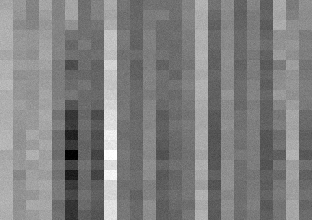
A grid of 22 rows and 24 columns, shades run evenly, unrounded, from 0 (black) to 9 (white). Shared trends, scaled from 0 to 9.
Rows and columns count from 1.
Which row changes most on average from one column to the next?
16
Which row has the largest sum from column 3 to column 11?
1
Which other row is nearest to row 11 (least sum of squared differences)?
7
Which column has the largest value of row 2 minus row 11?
6
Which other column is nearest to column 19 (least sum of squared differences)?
11
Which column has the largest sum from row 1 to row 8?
9
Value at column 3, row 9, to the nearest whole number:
5
